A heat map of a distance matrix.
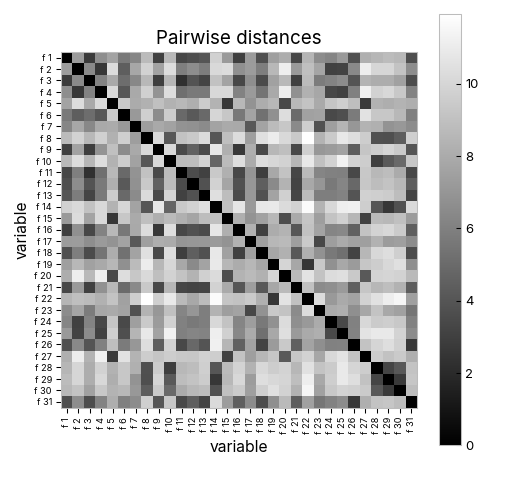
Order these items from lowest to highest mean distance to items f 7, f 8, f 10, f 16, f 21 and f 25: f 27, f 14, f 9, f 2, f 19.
f 9, f 2, f 14, f 19, f 27
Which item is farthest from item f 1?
f 14
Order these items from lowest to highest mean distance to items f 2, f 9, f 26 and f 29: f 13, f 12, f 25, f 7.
f 13, f 12, f 25, f 7
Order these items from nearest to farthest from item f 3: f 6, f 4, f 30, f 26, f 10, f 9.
f 9, f 26, f 6, f 4, f 30, f 10
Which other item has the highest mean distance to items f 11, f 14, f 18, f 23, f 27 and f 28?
f 22
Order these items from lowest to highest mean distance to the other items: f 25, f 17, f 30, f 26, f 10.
f 26, f 17, f 25, f 30, f 10
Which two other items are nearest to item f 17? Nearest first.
f 23, f 7
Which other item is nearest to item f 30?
f 29
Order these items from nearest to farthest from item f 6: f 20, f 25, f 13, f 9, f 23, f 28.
f 25, f 13, f 9, f 23, f 28, f 20
